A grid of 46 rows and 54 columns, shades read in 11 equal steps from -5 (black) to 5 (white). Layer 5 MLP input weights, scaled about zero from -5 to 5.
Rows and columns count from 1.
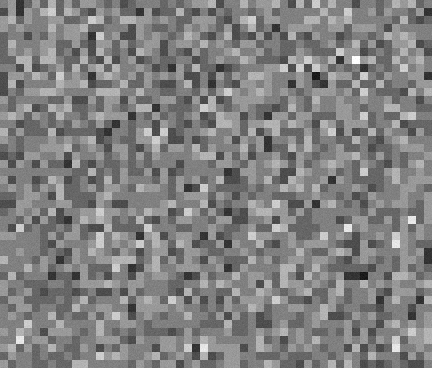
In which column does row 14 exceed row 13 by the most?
26
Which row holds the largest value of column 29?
12
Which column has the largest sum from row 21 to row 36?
32
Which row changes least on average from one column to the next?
25
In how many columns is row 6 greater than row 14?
20
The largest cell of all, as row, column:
8, 45
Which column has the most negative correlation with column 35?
37
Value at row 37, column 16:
-2
